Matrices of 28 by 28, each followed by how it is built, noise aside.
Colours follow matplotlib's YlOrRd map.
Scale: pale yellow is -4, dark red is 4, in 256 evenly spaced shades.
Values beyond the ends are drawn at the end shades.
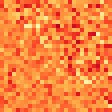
upper triangular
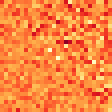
upper triangular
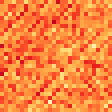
Hankel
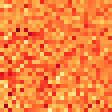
lower triangular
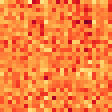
low rank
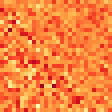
lower triangular
